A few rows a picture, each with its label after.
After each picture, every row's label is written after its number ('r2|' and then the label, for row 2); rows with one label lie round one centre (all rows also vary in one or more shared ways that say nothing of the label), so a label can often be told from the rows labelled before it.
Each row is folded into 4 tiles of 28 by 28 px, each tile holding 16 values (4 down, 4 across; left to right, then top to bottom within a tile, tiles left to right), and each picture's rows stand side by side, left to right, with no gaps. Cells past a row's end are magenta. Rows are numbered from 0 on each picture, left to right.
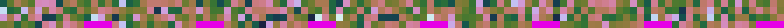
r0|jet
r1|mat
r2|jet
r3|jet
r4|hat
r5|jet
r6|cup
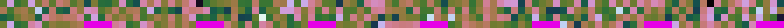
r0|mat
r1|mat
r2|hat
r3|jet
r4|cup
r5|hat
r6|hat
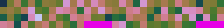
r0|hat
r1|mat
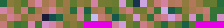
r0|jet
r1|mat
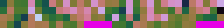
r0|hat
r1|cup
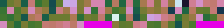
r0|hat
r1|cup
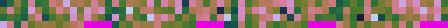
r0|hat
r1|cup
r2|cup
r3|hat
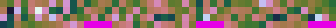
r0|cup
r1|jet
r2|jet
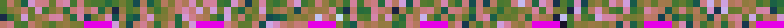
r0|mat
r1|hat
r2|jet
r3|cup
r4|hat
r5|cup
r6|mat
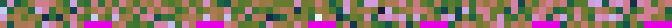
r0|jet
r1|jet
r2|jet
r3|mat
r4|cup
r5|cup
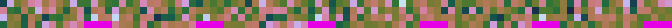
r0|jet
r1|jet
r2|jet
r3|cup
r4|jet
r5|cup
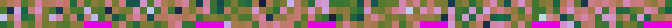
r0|cup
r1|mat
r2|hat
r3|hat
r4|jet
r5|mat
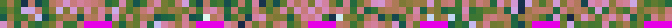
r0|hat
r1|jet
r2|hat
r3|jet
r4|cup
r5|mat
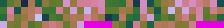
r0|hat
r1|hat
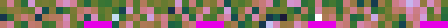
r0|mat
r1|cup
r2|jet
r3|hat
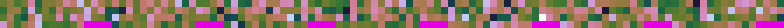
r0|hat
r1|cup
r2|mat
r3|cup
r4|jet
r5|mat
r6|hat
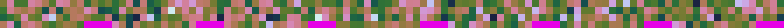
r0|mat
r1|hat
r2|jet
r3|hat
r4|hat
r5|cup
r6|hat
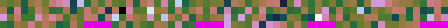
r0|cup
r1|cup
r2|jet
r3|jet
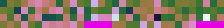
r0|jet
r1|jet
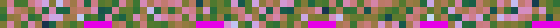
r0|mat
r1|mat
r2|mat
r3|jet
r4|mat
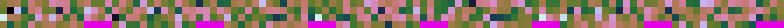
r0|cup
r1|mat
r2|jet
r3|mat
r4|jet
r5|cup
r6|mat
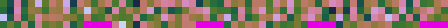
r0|cup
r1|mat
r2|cup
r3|cup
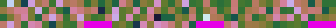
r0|mat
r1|jet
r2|mat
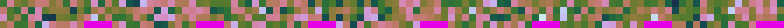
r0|jet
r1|mat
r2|mat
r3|hat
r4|jet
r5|jet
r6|hat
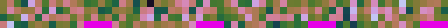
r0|mat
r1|hat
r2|mat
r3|cup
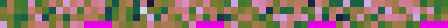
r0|hat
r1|hat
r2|mat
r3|mat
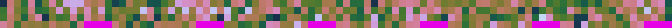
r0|hat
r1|hat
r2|jet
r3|hat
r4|jet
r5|hat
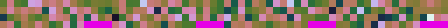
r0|mat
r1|mat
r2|cup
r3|jet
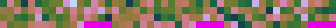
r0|hat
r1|jet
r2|mat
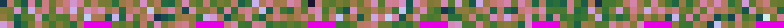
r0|hat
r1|jet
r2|mat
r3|cup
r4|mat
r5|hat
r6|jet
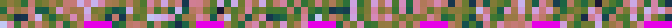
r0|hat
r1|cup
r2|jet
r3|cup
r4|hat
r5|hat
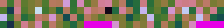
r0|cup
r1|hat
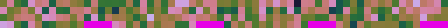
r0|mat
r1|hat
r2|cup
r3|hat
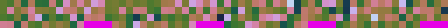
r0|hat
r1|hat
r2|cup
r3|cup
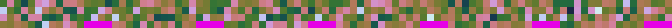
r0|jet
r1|jet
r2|jet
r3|jet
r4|jet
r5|cup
